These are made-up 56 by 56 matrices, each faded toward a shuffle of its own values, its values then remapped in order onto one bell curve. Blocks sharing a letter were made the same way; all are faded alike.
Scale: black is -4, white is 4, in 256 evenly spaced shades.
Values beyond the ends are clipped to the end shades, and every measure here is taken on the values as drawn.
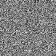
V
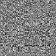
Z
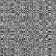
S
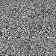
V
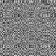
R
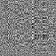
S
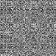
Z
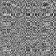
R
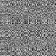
R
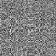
Z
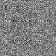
Z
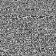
V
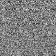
V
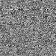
V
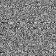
V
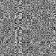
Z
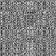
R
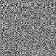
Z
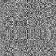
Z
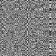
S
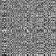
S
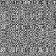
R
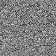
V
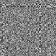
Z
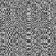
S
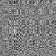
S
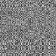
S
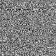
V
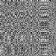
R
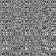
R
